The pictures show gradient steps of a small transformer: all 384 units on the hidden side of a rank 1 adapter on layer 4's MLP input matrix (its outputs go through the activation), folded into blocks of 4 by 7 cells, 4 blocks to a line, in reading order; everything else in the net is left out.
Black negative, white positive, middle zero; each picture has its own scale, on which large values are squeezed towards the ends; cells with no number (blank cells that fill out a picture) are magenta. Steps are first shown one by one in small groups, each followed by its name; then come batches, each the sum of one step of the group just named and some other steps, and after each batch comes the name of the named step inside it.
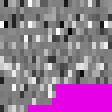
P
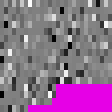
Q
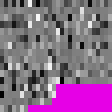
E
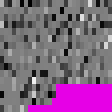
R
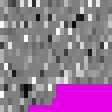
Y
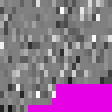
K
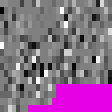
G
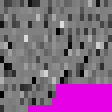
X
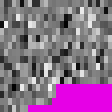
E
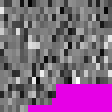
R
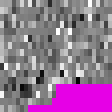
Y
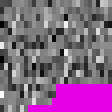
G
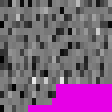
R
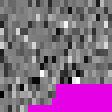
X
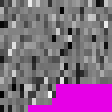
Q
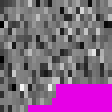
E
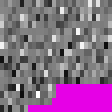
K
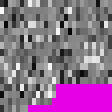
P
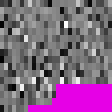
P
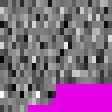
K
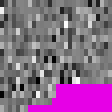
E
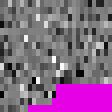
X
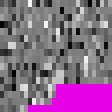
E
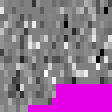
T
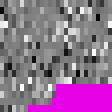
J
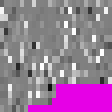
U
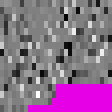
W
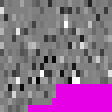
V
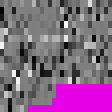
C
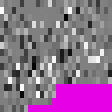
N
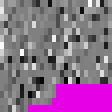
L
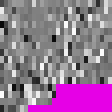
U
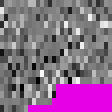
V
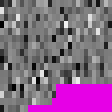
V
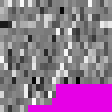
L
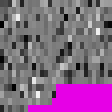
W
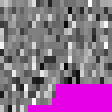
L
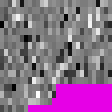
W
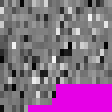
N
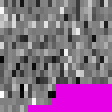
L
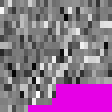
N
